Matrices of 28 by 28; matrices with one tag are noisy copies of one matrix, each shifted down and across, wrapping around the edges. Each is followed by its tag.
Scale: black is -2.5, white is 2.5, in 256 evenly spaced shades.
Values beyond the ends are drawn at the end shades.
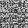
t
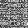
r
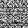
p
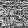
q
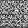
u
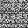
p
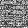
r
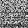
u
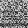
u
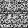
p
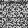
u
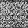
u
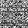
p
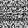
u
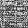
r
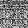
q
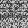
u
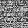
r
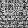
t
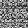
p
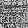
q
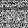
u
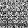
u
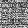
r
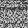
u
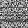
u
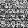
t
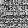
q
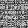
r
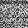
u
